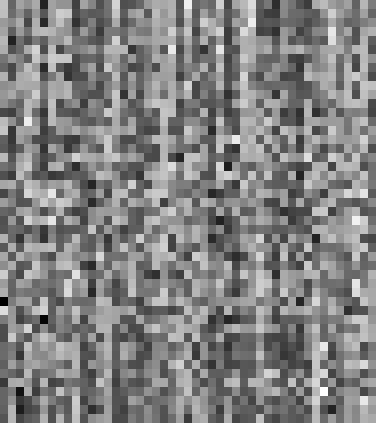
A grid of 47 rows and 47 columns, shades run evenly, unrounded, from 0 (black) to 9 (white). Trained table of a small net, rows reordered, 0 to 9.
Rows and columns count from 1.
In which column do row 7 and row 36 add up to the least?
29
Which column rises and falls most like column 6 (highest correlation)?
2
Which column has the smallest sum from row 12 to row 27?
27
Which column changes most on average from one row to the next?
46
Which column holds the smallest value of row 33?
12
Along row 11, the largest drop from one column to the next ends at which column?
16
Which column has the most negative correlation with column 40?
15
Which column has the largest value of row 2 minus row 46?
42
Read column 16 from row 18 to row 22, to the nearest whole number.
5 4 3 4 7
